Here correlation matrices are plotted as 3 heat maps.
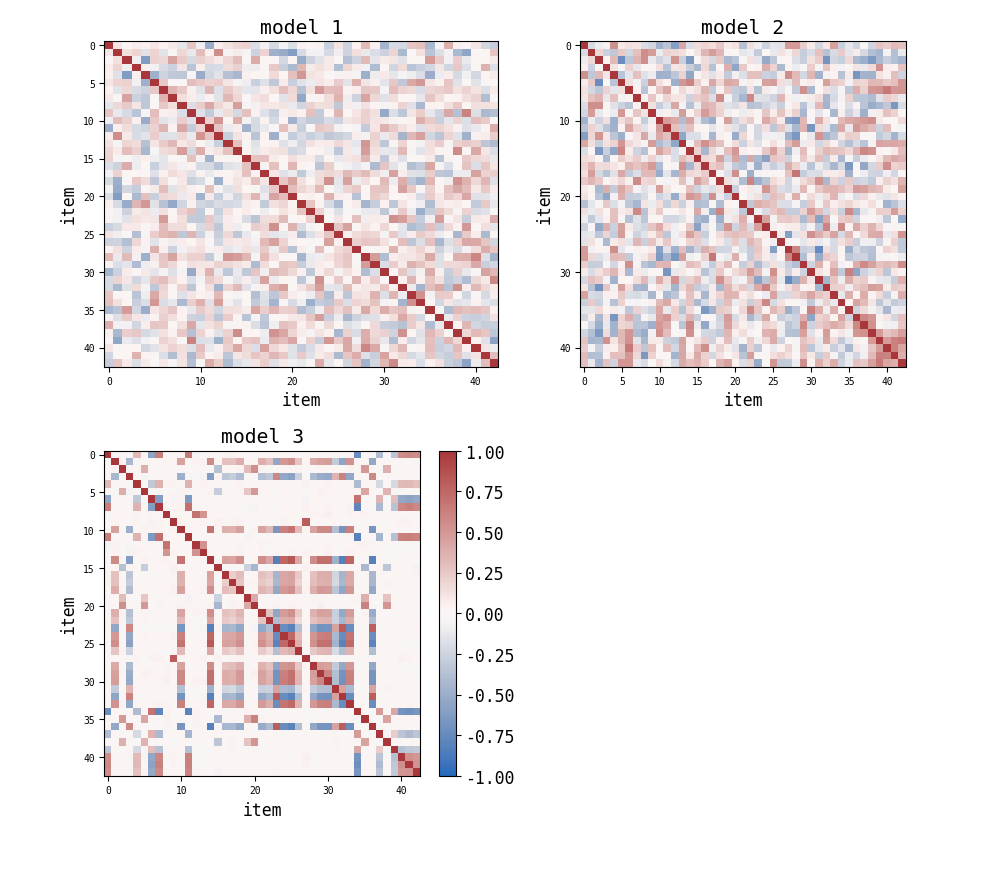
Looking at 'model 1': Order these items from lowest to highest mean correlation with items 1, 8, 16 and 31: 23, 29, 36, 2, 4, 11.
4, 29, 36, 23, 11, 2
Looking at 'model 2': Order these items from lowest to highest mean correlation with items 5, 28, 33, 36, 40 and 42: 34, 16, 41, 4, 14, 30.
4, 30, 34, 16, 41, 14
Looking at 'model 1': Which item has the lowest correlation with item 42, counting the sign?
39
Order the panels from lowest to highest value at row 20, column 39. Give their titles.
model 2, model 3, model 1
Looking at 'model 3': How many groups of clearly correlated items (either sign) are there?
5
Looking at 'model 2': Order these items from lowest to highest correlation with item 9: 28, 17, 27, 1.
27, 28, 17, 1
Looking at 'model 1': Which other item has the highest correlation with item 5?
34
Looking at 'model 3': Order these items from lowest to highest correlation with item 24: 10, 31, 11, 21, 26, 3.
3, 31, 11, 26, 21, 10
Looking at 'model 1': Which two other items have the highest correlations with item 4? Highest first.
21, 20
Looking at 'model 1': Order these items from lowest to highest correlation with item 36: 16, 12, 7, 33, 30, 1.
12, 1, 16, 30, 7, 33
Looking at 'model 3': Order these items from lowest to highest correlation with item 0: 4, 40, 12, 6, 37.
6, 37, 12, 4, 40
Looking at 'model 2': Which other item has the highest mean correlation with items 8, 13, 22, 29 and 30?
18
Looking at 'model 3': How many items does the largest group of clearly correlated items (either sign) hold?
20
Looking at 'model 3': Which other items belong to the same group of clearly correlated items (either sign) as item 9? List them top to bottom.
27
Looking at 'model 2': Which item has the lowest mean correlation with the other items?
2
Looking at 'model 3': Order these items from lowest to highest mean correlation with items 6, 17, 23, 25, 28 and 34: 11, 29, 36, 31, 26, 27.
11, 36, 31, 27, 26, 29
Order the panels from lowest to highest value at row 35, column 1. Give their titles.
model 1, model 2, model 3
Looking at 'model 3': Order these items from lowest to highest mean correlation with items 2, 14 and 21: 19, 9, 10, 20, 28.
9, 19, 20, 28, 10
